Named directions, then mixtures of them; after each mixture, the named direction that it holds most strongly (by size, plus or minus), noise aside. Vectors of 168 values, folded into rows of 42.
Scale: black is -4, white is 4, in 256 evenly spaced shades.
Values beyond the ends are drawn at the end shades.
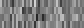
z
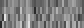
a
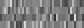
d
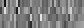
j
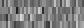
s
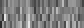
a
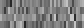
d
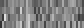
a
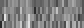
a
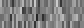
z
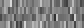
d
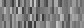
z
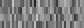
z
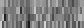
a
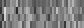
a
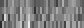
a
